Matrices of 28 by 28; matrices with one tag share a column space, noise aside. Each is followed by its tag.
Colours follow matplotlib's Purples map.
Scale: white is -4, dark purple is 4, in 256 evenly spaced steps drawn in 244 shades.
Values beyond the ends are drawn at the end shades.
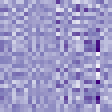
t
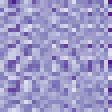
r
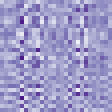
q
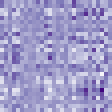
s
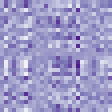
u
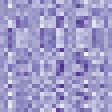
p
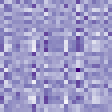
t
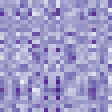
s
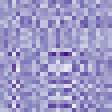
p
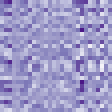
r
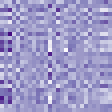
t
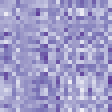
s
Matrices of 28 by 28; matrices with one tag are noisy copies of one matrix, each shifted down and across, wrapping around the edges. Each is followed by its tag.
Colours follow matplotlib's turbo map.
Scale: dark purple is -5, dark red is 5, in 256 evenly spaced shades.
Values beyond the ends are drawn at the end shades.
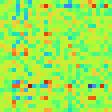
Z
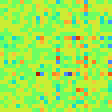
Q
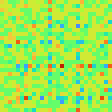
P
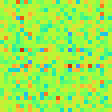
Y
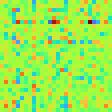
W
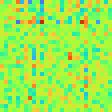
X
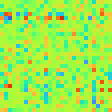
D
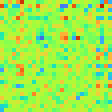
Z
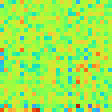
D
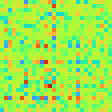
Q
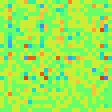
W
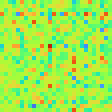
P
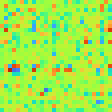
D
